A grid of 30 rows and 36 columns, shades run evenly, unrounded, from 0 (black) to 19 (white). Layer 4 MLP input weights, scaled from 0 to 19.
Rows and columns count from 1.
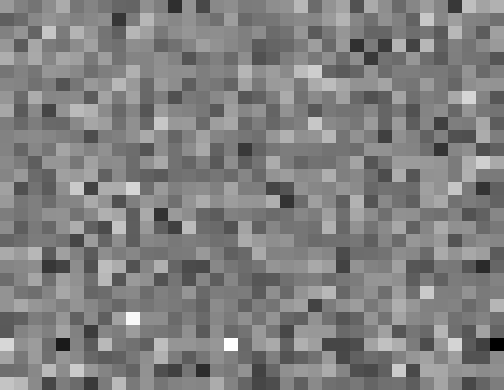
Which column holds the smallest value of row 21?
35
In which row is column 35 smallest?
21
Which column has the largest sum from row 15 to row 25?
29
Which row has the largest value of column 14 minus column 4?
18
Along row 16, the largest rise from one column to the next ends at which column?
26
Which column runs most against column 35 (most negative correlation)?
33
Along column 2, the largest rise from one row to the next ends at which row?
30
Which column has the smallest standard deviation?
16
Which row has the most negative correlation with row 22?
19
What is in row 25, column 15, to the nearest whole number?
8
